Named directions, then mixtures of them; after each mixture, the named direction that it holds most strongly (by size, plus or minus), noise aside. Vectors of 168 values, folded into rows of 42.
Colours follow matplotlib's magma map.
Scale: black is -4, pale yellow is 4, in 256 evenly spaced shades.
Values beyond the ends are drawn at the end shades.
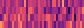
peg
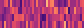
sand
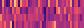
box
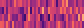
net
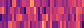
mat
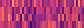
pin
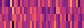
box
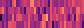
mat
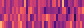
peg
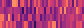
pin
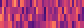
pin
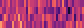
peg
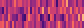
net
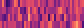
mat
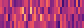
net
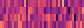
peg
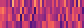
pin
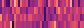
box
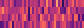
net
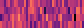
peg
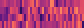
sand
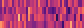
peg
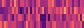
net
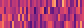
peg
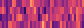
mat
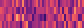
pin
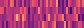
net
